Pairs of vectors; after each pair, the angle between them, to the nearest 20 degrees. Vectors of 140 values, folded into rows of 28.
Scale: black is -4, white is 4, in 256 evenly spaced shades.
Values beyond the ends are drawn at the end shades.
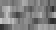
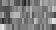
140 degrees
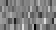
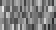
60 degrees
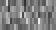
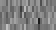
140 degrees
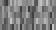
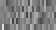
100 degrees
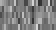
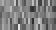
40 degrees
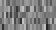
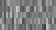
160 degrees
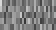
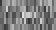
140 degrees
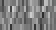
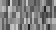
100 degrees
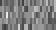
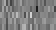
100 degrees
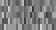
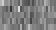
80 degrees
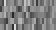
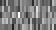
100 degrees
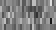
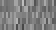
100 degrees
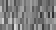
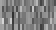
60 degrees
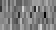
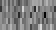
20 degrees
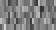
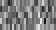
60 degrees
